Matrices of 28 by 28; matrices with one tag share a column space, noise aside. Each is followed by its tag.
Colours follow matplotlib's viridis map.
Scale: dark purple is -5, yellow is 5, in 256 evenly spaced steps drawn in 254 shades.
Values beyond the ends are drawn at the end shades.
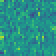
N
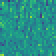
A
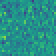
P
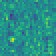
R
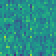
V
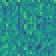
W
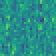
V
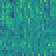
A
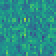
V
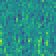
R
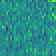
N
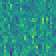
V
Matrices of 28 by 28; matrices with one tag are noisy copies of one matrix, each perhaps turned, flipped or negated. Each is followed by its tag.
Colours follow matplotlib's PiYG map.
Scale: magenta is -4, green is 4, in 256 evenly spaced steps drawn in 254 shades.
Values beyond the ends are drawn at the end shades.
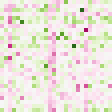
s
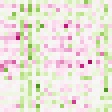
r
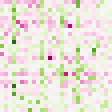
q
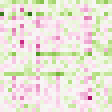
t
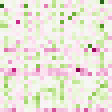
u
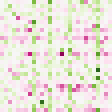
q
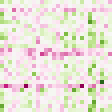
s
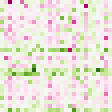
u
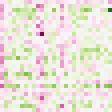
u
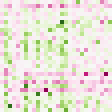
r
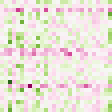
s
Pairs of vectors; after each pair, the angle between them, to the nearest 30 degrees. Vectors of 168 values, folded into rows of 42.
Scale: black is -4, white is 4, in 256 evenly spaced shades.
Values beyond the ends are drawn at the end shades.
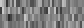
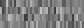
150 degrees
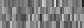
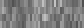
30 degrees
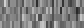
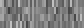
90 degrees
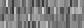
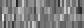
120 degrees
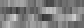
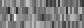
60 degrees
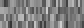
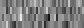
60 degrees
